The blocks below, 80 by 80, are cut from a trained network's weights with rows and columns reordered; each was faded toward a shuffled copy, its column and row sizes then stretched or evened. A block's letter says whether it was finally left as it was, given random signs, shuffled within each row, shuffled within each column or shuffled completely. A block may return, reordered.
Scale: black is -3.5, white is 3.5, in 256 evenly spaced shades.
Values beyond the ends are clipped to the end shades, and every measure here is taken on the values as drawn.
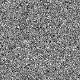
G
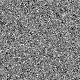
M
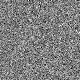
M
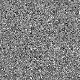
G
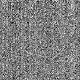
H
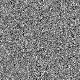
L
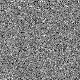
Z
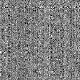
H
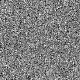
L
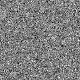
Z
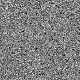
Z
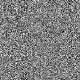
H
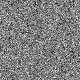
M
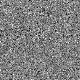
Z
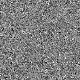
G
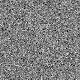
Z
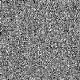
H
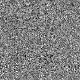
G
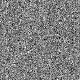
L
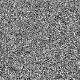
G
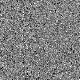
L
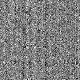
H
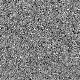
Z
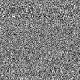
H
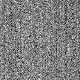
L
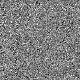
H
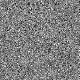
G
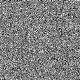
Z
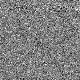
Z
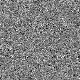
Z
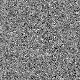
L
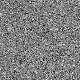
Z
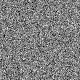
M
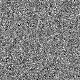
Z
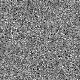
Z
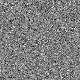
Z
